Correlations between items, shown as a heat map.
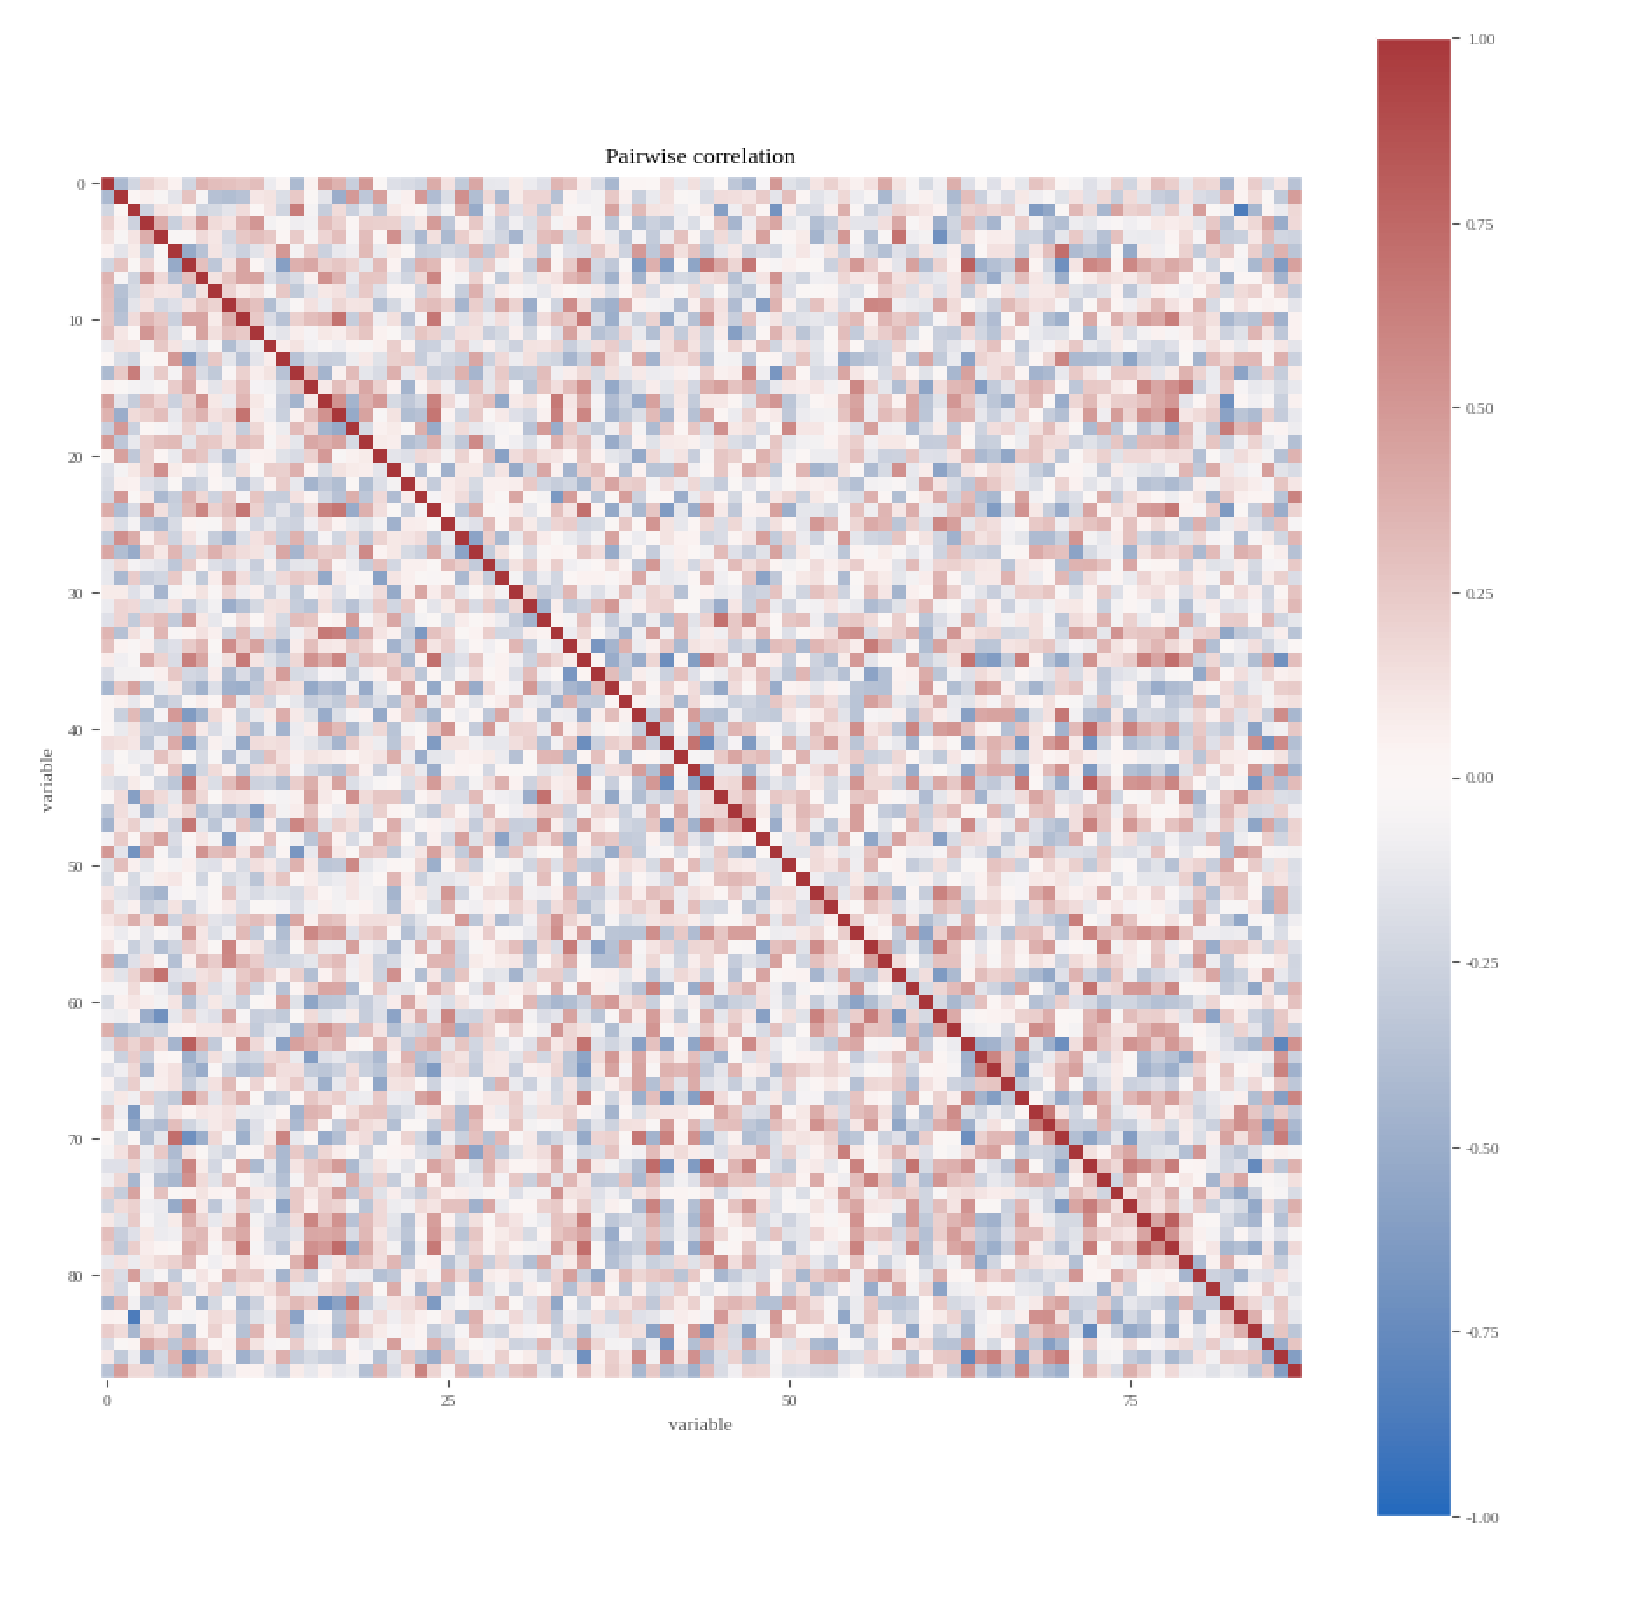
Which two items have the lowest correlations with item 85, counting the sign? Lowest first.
41, 69
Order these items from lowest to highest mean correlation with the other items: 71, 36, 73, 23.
36, 23, 71, 73
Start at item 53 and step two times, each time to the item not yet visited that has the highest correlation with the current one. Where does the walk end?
43
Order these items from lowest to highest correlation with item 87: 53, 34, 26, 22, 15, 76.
53, 15, 34, 22, 76, 26
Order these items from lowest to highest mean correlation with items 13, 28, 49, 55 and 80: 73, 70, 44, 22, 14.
14, 70, 22, 44, 73
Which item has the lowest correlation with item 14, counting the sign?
49
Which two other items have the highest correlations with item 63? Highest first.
6, 35
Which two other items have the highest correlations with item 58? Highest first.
4, 21
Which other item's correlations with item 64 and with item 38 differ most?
23
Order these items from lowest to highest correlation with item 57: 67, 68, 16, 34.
67, 68, 16, 34
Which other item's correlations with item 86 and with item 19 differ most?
35
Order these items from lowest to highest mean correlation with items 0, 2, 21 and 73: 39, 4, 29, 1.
1, 39, 29, 4
